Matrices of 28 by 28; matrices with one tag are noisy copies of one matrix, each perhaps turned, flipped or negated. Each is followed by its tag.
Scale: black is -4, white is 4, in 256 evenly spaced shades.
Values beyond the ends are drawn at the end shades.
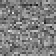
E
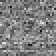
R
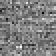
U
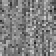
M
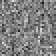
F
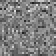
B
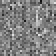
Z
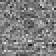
R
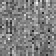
U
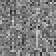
Z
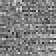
U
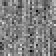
M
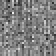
U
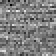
M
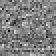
R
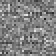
F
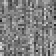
M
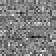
Z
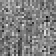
U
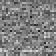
E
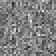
F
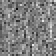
E
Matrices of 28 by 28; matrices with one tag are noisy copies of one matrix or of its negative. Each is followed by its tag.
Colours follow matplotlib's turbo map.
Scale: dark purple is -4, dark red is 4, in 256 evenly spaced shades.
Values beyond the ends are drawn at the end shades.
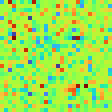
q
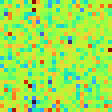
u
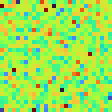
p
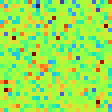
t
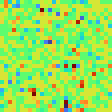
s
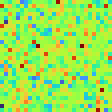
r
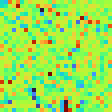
s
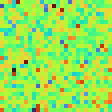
p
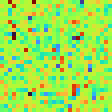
q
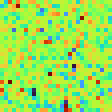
s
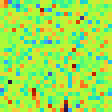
s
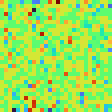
u
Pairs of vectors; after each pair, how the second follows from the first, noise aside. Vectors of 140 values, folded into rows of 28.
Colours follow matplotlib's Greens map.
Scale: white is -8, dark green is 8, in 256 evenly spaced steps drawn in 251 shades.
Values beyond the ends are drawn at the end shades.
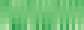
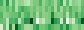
wrapped around, negated, scaled up.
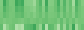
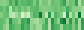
wrapped around, scaled up.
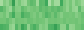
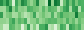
negated, scaled up.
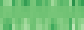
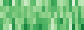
negated, scaled up.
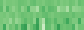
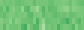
shrunk.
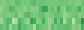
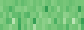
partly zeroed.
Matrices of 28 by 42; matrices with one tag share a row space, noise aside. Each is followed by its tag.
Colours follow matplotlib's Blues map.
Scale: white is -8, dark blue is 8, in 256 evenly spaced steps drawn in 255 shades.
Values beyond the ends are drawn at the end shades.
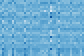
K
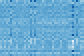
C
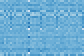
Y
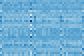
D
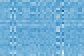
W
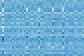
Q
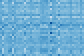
K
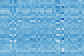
W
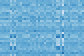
W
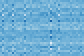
K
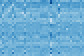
K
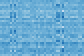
W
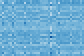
K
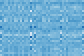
D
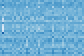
Q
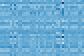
W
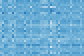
K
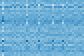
Q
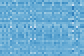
C
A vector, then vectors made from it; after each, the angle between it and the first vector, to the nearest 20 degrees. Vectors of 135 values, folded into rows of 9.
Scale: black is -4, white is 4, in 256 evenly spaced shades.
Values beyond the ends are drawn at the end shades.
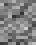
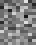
100 degrees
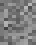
120 degrees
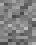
20 degrees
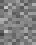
80 degrees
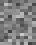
140 degrees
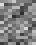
20 degrees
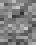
20 degrees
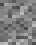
160 degrees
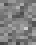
20 degrees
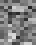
100 degrees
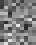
120 degrees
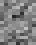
20 degrees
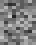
60 degrees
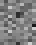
60 degrees
